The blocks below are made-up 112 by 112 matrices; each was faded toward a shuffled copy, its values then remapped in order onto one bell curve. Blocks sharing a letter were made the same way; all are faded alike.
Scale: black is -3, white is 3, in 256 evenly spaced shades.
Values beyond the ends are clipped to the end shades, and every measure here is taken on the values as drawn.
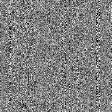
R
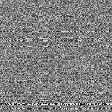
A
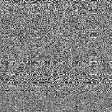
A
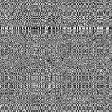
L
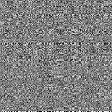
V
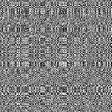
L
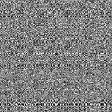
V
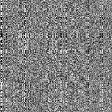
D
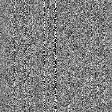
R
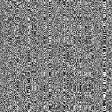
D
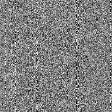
R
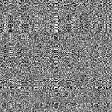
V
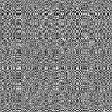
L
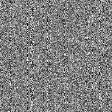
R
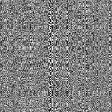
D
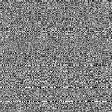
A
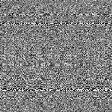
A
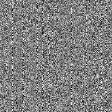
R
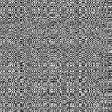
L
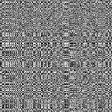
L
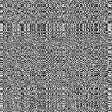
L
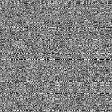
A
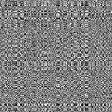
L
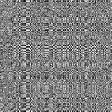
L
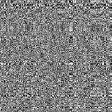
V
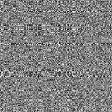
V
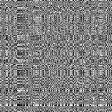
L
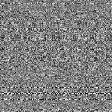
A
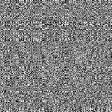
V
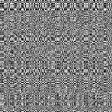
L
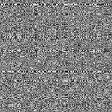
V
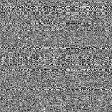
A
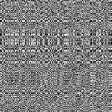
L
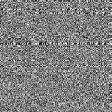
V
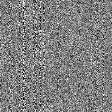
R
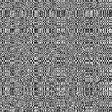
L
